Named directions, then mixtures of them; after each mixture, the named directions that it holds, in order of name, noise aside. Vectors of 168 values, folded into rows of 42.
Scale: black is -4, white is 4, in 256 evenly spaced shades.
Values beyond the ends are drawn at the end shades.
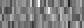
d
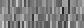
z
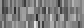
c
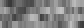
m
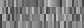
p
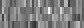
c, d.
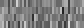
z.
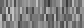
p.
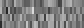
c, p.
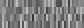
p, z.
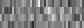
d.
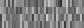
p, z.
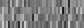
z.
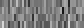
z.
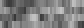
m.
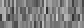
c, p.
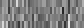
z.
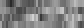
m.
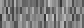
p.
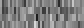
c.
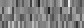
d, z.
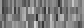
c.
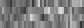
d, m.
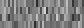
c, p.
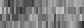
m, p.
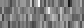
d.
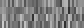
p, z.
